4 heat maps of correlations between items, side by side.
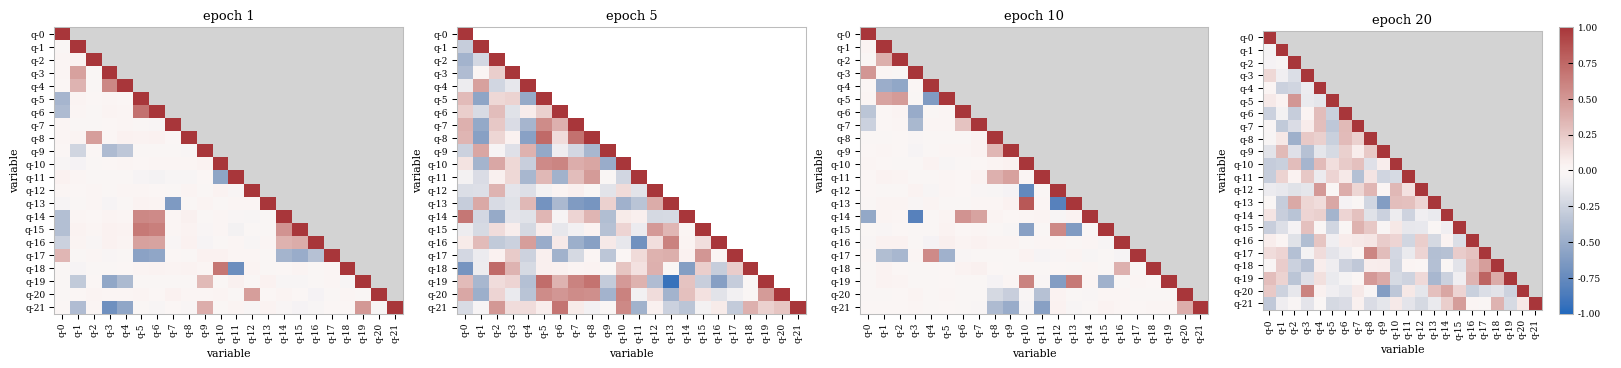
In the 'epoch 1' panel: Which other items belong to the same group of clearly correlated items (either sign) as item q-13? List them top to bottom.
q-7
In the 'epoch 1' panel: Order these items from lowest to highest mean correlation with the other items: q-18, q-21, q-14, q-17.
q-17, q-21, q-18, q-14
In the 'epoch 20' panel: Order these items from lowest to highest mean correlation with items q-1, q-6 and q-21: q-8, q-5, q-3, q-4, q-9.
q-5, q-3, q-4, q-8, q-9
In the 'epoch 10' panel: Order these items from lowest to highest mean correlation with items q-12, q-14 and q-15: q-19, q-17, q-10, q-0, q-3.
q-10, q-19, q-3, q-0, q-17
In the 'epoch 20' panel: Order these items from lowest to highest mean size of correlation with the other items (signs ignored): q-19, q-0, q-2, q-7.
q-0, q-7, q-2, q-19
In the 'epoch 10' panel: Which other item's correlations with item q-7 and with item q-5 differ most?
q-4
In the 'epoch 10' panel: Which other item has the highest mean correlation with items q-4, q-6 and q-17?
q-14
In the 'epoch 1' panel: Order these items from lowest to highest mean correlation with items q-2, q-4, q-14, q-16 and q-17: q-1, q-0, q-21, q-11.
q-21, q-0, q-11, q-1
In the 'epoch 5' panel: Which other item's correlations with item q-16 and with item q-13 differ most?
q-6
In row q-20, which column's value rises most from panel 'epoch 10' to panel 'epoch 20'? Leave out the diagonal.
q-3
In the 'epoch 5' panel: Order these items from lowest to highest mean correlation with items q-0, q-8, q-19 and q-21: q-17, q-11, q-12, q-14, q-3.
q-17, q-12, q-3, q-11, q-14
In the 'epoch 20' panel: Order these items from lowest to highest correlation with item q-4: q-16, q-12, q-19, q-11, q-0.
q-11, q-0, q-19, q-16, q-12
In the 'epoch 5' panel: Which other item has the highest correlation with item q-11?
q-8
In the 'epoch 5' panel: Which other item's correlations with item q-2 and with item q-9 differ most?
q-10
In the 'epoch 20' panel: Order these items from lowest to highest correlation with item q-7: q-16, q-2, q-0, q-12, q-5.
q-5, q-2, q-0, q-16, q-12
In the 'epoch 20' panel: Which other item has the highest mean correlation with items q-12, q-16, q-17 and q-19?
q-8
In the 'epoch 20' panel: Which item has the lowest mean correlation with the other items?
q-2
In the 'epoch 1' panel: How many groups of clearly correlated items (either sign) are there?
6
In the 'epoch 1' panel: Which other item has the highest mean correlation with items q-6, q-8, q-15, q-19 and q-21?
q-5
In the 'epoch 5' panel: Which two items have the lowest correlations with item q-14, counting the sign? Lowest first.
q-18, q-2
